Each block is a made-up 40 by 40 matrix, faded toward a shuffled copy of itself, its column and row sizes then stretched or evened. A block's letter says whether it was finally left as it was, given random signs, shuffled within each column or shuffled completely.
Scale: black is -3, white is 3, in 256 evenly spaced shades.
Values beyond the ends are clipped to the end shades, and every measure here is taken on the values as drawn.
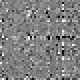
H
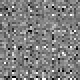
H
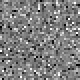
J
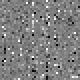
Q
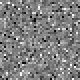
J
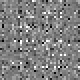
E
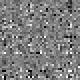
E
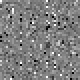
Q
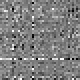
H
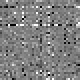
H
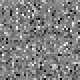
J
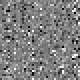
Q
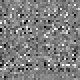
E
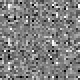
E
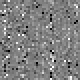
Q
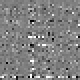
E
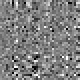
H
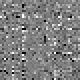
H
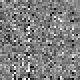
E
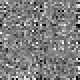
E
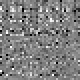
H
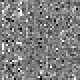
Q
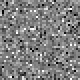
J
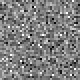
J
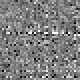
E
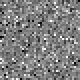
J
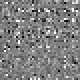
E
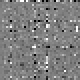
E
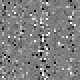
Q
